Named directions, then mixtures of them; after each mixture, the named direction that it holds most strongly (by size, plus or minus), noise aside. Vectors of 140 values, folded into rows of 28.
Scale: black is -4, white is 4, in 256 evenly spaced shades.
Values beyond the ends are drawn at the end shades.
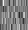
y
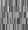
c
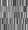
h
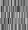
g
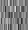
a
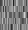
y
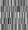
g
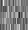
y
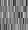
h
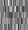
a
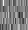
y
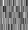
y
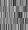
h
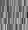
c
